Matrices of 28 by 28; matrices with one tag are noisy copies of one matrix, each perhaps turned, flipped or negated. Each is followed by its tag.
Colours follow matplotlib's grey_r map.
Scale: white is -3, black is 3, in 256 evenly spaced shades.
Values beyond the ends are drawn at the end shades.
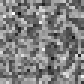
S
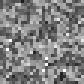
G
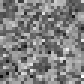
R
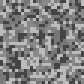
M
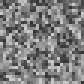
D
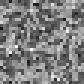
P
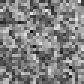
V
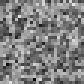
P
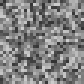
G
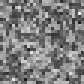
M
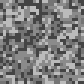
M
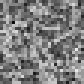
P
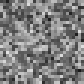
M
